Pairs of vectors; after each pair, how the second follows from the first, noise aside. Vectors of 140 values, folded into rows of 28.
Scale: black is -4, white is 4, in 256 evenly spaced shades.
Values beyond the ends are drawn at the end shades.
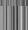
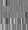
reversed, negated, partly zeroed.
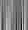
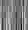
copied.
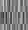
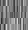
wrapped around, negated.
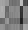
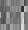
wrapped around, negated.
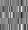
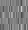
shrunk.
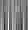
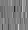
wrapped around, partly zeroed.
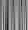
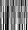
scaled up.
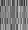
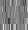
reversed, negated, partly zeroed.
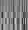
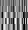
scaled up.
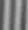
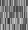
shuffled.
